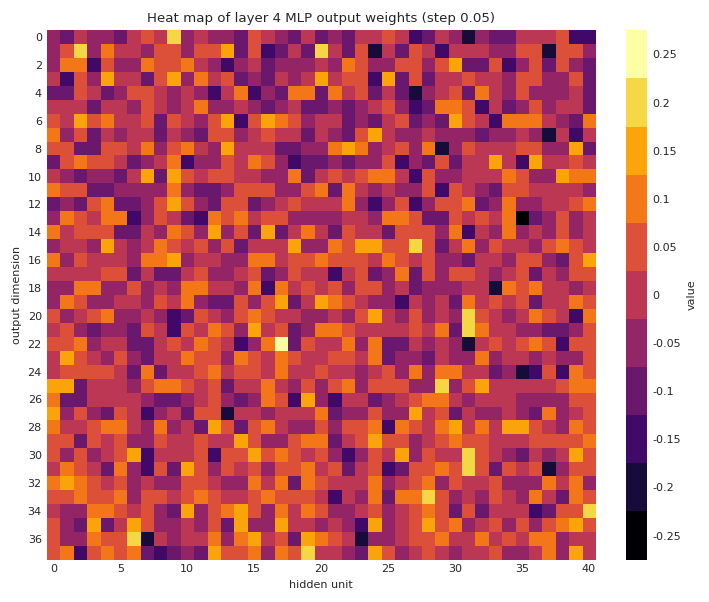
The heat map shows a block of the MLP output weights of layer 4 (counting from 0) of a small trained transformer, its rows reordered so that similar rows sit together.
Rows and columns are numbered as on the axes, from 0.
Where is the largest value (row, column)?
22, 17
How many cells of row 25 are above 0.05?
10
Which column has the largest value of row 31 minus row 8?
29
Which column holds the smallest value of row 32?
18
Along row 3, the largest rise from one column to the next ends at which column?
25
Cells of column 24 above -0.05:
24
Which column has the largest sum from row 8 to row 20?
9
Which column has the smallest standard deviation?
5
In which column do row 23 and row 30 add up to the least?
7
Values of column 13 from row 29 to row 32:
0 0.05 0.05 -0.05
